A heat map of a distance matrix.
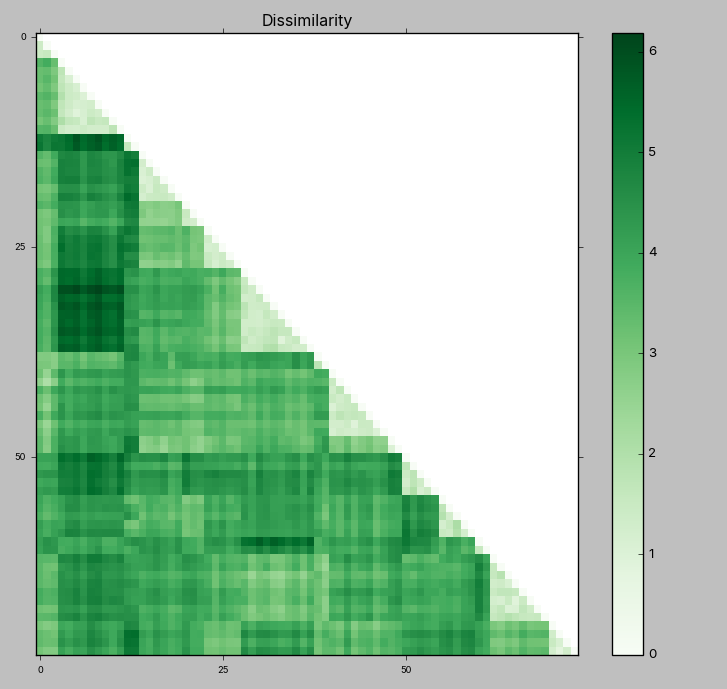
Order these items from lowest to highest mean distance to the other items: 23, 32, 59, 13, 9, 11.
23, 32, 59, 9, 11, 13
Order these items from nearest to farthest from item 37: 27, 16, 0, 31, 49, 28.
28, 31, 27, 49, 0, 16
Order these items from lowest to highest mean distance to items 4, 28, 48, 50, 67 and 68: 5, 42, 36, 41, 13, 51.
36, 41, 51, 42, 5, 13
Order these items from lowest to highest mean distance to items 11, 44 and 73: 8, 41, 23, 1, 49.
41, 1, 8, 49, 23
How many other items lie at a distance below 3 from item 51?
4
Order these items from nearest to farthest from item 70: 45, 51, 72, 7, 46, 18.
72, 46, 45, 18, 51, 7
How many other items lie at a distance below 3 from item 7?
8
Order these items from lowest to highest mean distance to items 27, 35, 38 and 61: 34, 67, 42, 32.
34, 32, 67, 42
